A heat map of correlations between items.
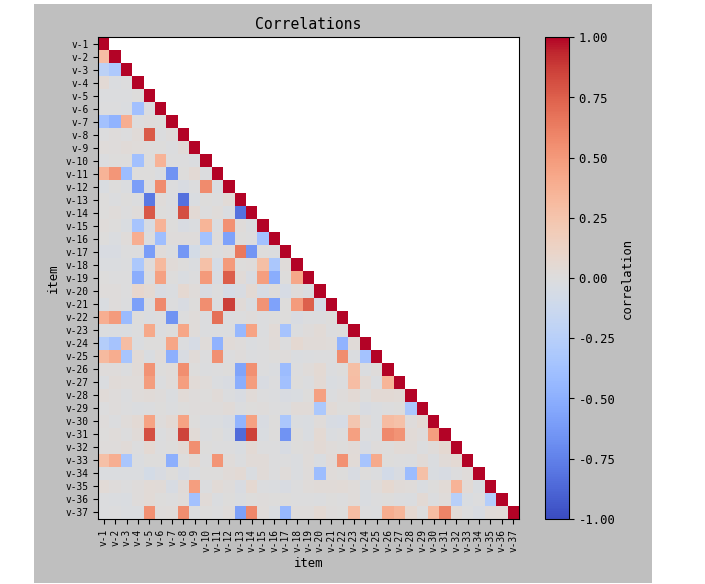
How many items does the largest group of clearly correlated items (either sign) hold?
11
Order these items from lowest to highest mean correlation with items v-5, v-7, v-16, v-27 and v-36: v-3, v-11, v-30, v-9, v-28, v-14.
v-11, v-9, v-28, v-3, v-30, v-14
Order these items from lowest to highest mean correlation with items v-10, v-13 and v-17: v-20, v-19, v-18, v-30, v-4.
v-30, v-4, v-20, v-18, v-19
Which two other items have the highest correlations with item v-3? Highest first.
v-7, v-24
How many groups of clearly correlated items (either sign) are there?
5
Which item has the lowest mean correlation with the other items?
v-13
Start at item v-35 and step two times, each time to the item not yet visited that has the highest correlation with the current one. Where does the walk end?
v-32
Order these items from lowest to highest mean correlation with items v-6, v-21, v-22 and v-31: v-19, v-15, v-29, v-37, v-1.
v-29, v-1, v-37, v-15, v-19
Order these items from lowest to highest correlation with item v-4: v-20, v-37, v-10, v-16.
v-10, v-37, v-20, v-16
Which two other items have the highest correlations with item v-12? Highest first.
v-21, v-19
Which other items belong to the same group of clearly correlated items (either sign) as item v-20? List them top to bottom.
v-28, v-29, v-34
